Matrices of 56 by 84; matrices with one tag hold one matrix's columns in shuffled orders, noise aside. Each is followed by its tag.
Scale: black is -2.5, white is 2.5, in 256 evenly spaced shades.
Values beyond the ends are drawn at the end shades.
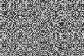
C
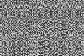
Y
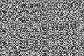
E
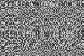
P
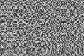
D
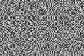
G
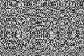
P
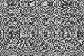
P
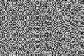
G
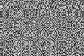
Y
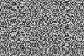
D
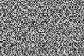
D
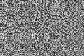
C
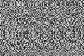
P
